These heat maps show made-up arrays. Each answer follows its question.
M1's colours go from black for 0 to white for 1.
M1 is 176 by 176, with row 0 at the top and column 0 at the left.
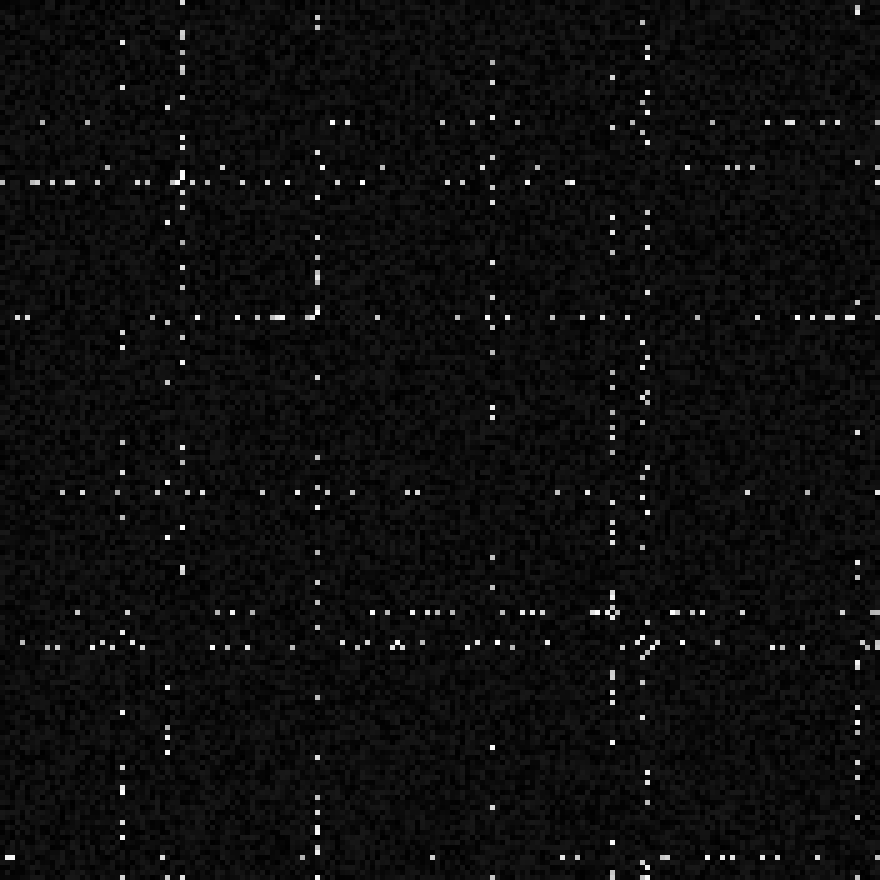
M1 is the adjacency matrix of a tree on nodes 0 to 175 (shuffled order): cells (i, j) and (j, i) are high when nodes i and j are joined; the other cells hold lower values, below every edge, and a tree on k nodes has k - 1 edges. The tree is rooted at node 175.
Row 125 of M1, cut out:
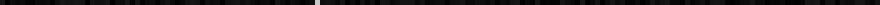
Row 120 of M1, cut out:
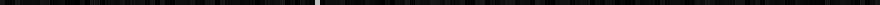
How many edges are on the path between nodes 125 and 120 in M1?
2
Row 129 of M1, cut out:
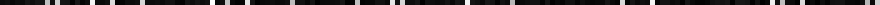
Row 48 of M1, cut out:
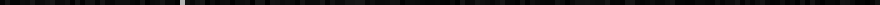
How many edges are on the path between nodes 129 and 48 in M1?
3
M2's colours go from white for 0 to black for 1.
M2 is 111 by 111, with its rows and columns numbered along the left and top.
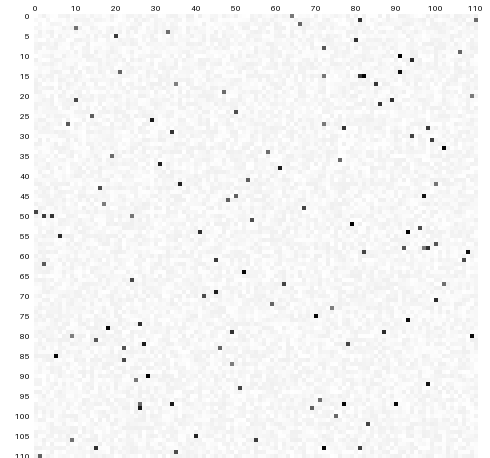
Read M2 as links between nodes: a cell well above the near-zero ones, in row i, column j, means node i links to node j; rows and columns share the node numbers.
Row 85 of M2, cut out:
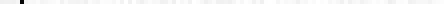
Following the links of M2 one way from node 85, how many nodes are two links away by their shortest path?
1
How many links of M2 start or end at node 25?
2
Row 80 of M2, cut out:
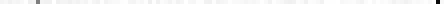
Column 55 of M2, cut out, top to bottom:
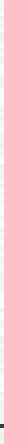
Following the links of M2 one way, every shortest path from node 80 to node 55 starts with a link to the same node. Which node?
node 9
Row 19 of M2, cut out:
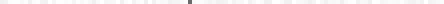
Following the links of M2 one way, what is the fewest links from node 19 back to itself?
4
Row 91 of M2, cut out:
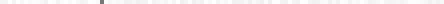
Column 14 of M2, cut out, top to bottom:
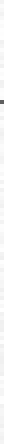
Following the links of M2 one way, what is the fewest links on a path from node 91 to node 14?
2
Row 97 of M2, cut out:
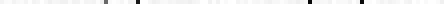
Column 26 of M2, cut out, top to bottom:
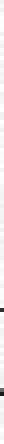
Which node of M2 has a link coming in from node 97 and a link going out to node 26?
node 77
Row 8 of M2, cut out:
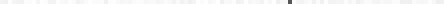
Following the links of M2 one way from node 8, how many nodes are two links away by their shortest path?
1
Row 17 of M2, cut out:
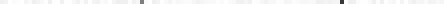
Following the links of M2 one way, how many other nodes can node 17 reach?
7
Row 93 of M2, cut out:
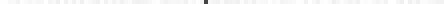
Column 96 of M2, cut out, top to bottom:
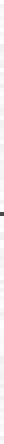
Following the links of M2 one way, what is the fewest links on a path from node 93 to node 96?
5
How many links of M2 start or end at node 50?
5
